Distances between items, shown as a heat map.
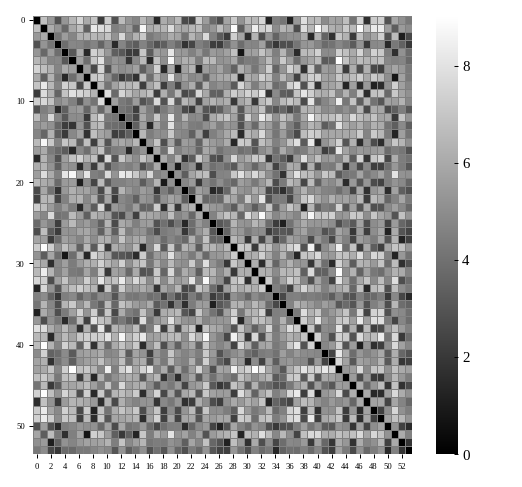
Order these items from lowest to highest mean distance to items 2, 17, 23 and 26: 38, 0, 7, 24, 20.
0, 20, 38, 7, 24
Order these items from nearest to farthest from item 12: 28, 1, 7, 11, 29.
7, 29, 11, 1, 28
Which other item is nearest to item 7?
51
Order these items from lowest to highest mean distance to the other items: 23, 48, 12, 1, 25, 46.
25, 23, 48, 46, 12, 1
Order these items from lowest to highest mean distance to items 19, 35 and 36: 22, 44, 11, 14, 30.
11, 22, 44, 14, 30
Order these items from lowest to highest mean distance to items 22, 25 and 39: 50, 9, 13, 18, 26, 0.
50, 26, 0, 9, 18, 13
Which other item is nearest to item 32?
30
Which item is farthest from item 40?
1
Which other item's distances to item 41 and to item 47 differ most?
9
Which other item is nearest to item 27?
52
